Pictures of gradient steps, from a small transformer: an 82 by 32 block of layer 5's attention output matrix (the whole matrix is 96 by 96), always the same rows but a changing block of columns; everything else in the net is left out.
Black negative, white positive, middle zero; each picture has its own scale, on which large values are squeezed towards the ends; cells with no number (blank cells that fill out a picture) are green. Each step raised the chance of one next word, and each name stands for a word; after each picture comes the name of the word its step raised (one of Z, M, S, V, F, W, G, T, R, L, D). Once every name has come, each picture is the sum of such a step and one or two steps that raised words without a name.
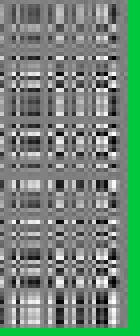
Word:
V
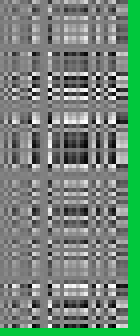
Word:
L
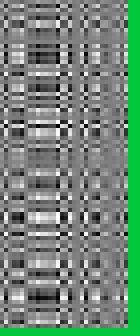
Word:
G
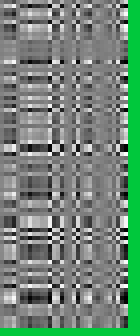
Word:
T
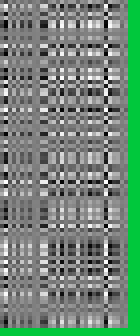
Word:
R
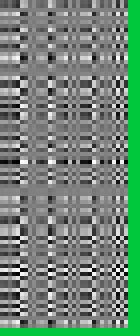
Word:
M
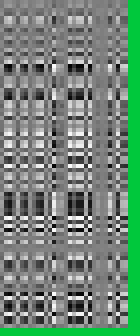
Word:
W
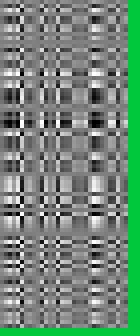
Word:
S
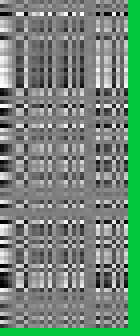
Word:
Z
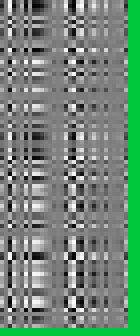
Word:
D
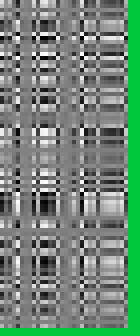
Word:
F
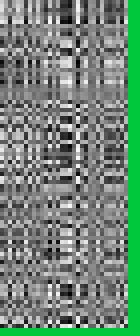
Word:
D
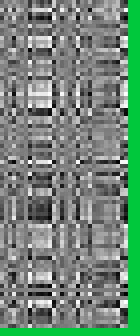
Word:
D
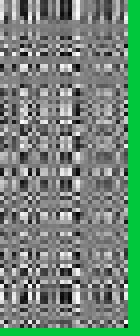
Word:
G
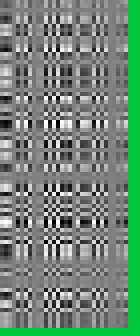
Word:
S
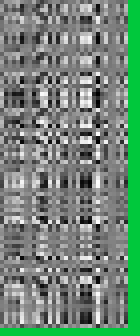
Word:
V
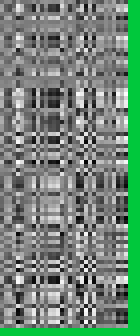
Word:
V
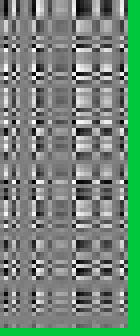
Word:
R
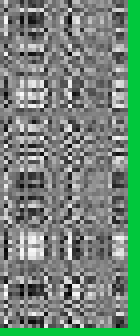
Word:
M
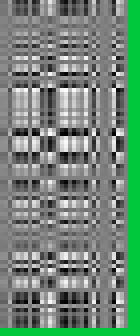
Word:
V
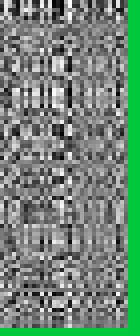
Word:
D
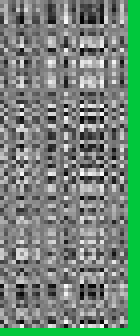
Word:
D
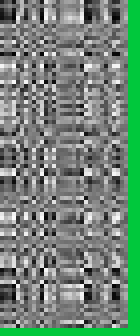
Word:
G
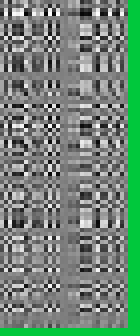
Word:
Z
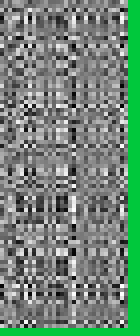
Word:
F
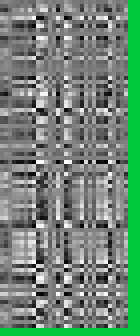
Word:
R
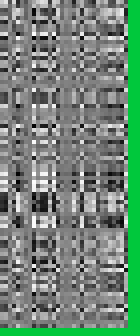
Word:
F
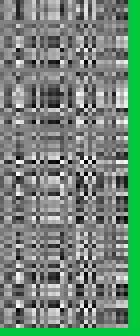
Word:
D
